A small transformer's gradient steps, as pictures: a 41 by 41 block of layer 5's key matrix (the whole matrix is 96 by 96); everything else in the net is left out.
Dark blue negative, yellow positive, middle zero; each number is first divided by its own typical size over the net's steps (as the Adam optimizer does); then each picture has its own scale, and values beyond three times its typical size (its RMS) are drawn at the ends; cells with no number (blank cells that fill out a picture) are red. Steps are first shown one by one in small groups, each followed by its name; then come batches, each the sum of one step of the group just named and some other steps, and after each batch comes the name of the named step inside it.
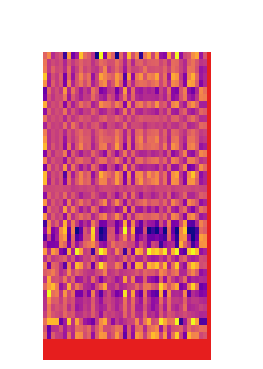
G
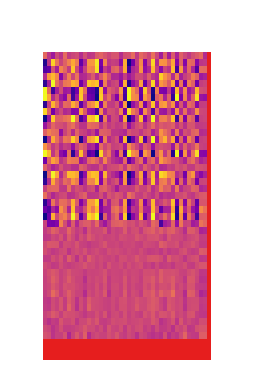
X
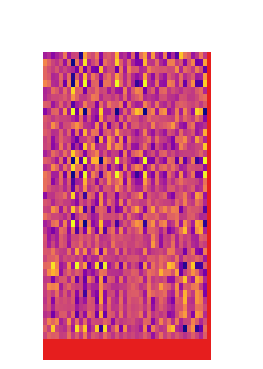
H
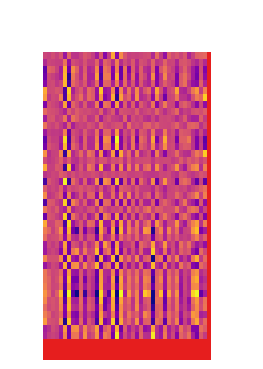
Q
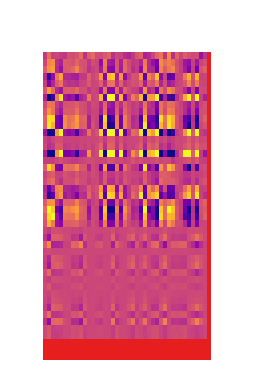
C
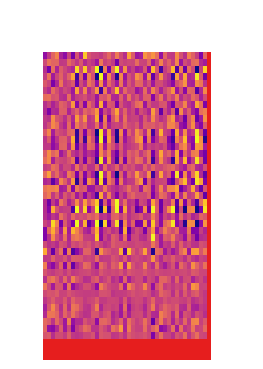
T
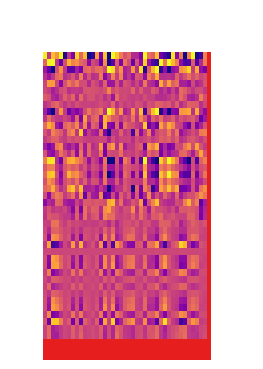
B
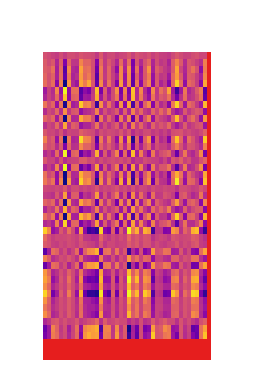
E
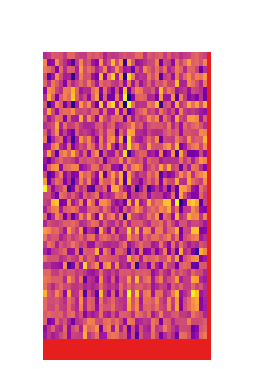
E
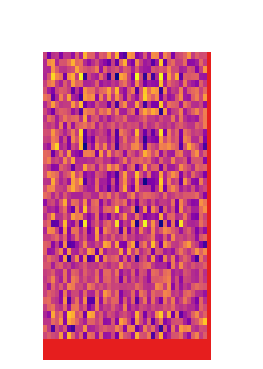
T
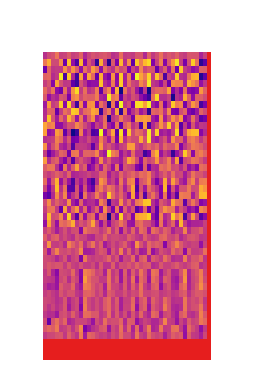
C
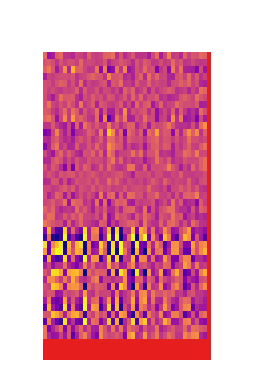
C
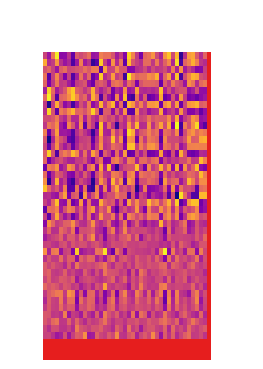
G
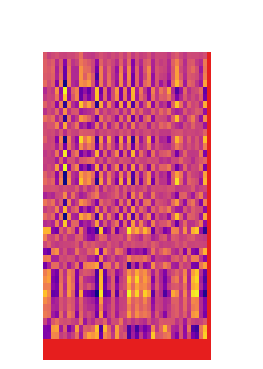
E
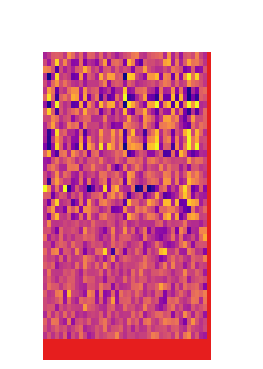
G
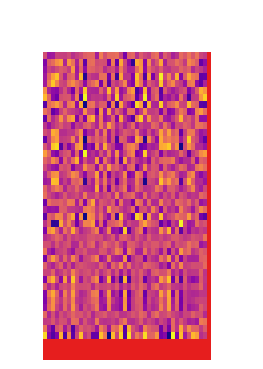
X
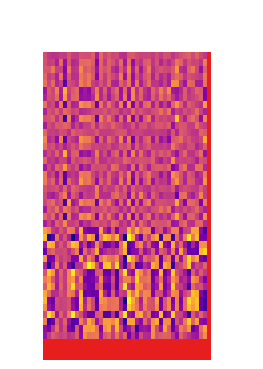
E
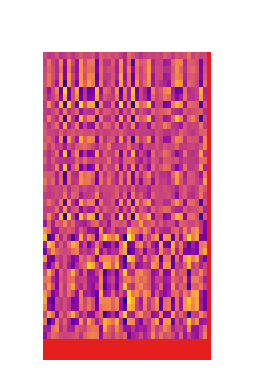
E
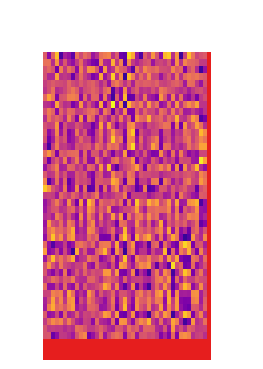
G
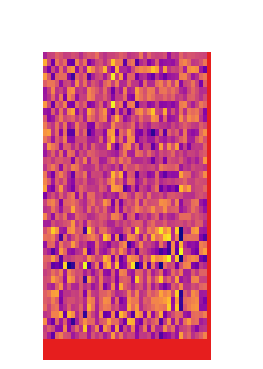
H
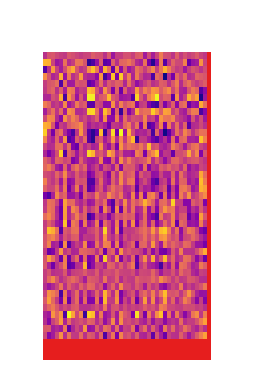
C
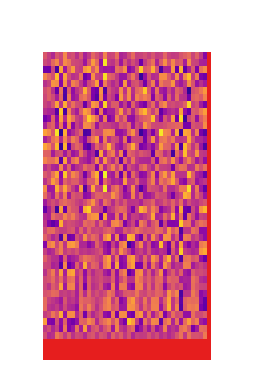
X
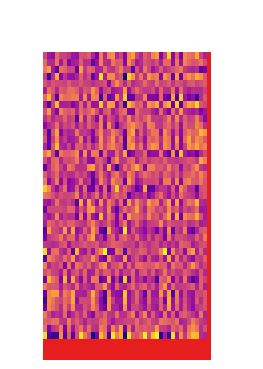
G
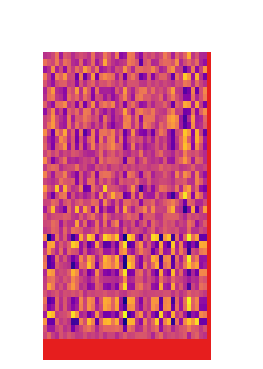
T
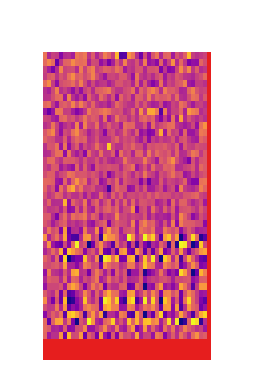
B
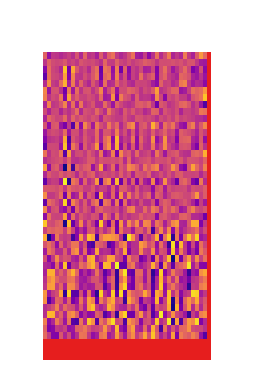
Q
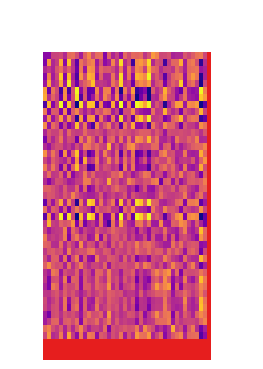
H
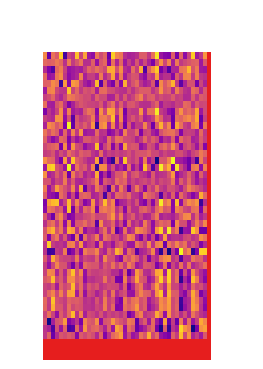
B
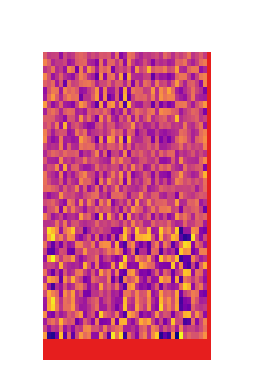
E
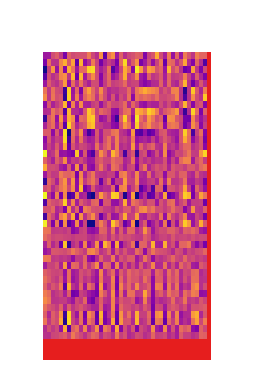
Q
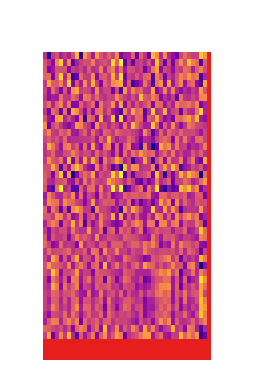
H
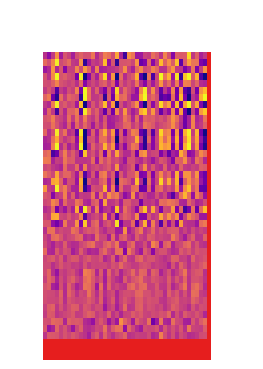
T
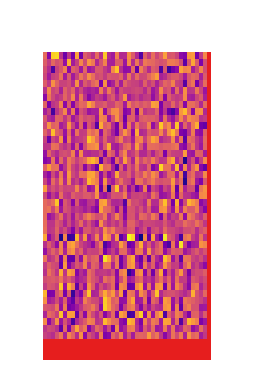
B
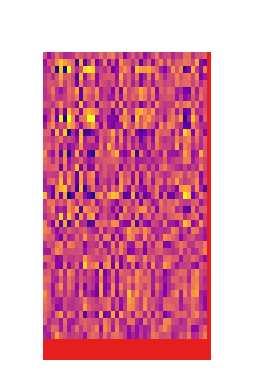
E
